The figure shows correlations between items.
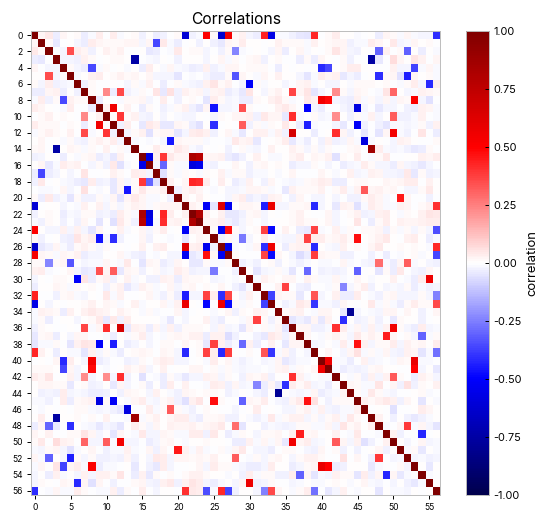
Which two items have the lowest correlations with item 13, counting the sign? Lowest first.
46, 19
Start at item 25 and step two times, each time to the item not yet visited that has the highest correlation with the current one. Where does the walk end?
38
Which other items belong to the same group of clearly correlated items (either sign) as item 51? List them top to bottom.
20
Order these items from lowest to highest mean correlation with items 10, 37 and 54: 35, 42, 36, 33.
35, 33, 42, 36
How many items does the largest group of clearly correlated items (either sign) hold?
9
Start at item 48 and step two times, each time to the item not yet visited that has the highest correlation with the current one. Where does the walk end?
28
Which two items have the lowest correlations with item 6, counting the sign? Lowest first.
30, 55
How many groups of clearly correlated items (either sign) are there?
14
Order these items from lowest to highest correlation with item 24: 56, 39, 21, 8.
21, 56, 8, 39
